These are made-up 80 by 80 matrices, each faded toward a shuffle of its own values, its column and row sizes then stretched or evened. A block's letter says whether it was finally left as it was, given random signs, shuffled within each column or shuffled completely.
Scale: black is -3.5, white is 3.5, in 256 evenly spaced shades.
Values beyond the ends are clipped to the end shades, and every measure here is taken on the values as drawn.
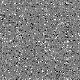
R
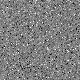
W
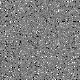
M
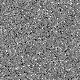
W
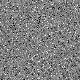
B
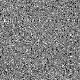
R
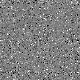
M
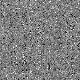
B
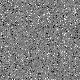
B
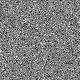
W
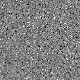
R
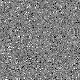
R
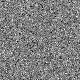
W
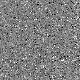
M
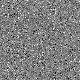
B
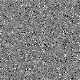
M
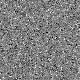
W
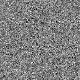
M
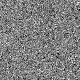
W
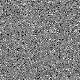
R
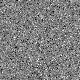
W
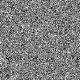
M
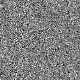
B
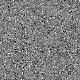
M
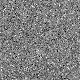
W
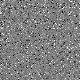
M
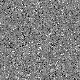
B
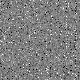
B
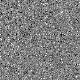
M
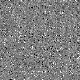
R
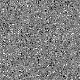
M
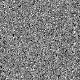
B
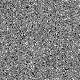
B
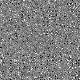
R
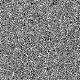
M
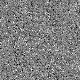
B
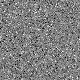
W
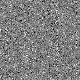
B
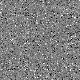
M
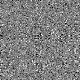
R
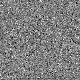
W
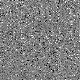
R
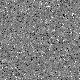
W
